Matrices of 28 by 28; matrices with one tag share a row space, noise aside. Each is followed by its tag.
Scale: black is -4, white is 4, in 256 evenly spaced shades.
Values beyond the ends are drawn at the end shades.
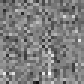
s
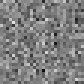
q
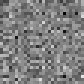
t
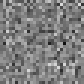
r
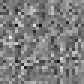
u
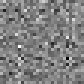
u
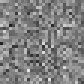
t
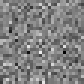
t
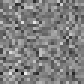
u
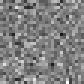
u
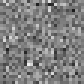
s
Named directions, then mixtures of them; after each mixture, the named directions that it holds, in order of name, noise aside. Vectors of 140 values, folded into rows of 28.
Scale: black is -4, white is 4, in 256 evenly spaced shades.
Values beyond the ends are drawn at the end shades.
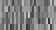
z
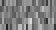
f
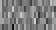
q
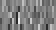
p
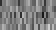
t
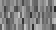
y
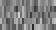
y.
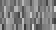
y.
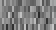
f, p, q.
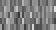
y.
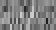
q, z.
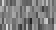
f.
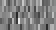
p.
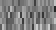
t, y, z.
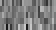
f, z.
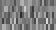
q, z.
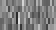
p, z.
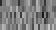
t.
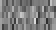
q.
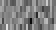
f.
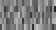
y.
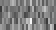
f, p, z.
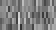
p, t, z.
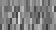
p, y.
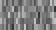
q, y, z.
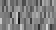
p.
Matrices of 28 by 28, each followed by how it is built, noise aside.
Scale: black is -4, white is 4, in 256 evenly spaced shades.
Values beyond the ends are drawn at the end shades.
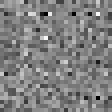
uneven rows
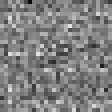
blocks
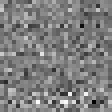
uneven rows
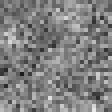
smooth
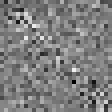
banded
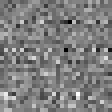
uneven rows
